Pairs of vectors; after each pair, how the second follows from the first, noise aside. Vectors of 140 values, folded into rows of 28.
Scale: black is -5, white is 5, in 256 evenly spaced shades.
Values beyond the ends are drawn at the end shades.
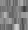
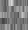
reversed.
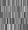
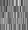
reversed.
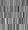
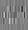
reversed, negated, partly zeroed.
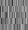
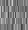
negated.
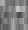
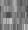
reversed.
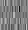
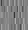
reversed, negated, partly zeroed.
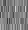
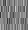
copied.
